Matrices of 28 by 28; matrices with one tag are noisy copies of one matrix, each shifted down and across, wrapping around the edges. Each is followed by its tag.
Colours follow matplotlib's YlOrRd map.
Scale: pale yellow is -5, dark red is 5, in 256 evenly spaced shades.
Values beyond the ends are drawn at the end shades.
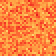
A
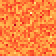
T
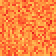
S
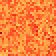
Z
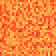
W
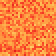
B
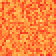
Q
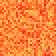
B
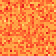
B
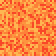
Q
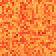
Z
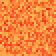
W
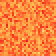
Q
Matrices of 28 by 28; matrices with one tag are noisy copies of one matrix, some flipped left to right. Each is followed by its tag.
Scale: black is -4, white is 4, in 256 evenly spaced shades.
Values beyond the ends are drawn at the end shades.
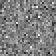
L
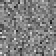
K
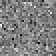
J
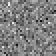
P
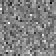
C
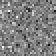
P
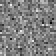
K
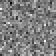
C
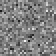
P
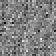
K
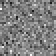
C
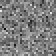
J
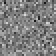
C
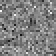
J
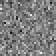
C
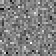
L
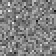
P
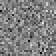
P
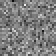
J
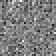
K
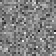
K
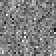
K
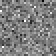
J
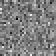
C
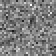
J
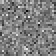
L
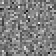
L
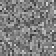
P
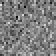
C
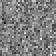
K
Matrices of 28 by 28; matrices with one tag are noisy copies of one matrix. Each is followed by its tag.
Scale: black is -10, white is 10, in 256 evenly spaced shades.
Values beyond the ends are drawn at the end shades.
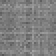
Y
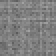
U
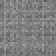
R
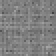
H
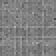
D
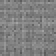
R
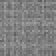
R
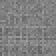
D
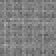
R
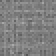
R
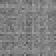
Y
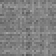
Y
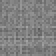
D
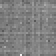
Y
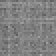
U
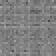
H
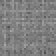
R
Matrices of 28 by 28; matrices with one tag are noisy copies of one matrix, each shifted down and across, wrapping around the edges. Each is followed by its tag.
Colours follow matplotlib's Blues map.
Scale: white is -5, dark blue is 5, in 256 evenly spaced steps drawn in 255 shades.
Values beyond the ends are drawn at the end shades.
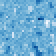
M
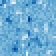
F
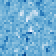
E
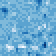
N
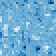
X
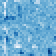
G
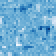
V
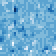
F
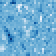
M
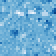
N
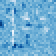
G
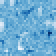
V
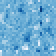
F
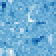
V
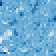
E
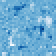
V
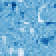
V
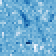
M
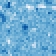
N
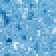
M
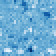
N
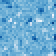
F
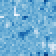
V
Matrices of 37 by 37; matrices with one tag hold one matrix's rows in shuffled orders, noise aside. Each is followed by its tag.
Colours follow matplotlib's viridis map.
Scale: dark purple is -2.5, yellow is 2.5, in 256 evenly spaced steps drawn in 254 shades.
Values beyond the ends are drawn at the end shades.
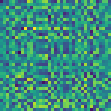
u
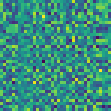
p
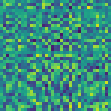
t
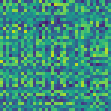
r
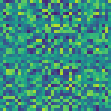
t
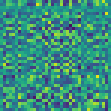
t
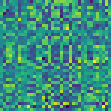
t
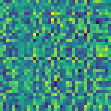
p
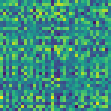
r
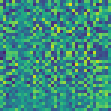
p
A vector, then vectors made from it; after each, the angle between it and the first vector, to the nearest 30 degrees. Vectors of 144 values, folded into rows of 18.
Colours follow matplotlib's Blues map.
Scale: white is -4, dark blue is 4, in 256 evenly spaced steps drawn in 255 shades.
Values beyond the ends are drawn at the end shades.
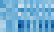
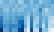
90 degrees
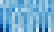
90 degrees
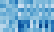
30 degrees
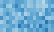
60 degrees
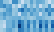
30 degrees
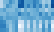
150 degrees
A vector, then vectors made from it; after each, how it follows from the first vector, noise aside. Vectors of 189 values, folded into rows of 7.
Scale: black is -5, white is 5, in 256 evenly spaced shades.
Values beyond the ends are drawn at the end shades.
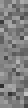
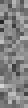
sign-scrambled.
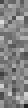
sign-scrambled.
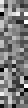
reversed, negated, scaled up.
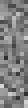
sign-scrambled.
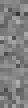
reversed, partly zeroed.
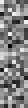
reversed, negated, scaled up.
